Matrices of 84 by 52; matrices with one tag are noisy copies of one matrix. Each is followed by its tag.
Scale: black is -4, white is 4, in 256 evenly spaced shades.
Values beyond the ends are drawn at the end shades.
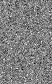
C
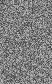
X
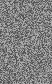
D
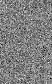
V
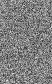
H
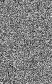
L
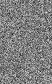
V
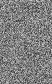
H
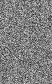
C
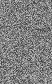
V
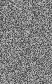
X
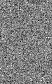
D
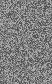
V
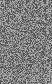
V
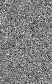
L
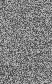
L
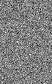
D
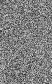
X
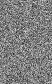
X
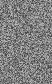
D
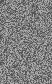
X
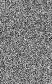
V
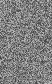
V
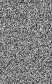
D
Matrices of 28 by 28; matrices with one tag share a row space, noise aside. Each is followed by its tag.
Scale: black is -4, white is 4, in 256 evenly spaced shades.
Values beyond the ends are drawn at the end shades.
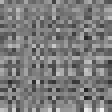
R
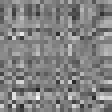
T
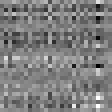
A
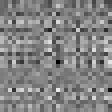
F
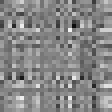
T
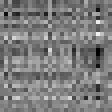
A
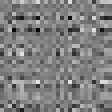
T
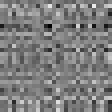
F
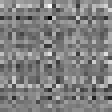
F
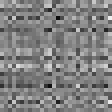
F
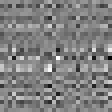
F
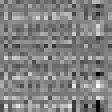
A
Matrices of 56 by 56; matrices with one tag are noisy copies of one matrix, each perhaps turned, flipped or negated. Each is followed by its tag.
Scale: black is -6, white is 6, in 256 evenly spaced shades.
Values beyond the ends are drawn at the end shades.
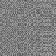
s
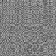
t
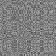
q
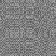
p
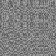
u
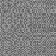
t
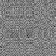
p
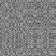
u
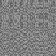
u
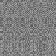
s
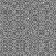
q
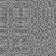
u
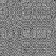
p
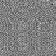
p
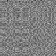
u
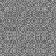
q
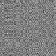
s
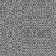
p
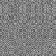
s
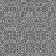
q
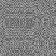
p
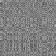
s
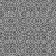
q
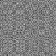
q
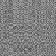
t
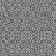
q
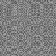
q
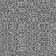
p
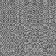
t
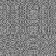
p
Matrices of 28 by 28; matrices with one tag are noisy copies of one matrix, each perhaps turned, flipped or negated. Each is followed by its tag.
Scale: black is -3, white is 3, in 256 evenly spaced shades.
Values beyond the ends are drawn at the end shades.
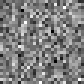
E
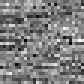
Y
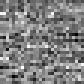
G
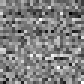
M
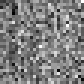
M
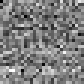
M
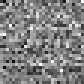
M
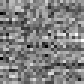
G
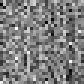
M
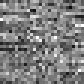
G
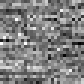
Y
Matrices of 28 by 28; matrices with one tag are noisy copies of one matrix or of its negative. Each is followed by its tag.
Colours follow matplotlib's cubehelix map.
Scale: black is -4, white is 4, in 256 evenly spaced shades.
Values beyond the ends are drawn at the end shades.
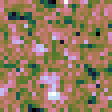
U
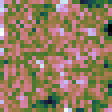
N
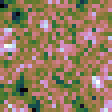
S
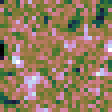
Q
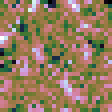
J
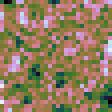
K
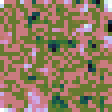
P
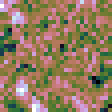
S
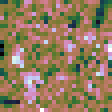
Q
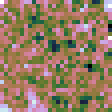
P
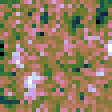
Q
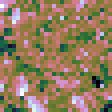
S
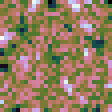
J
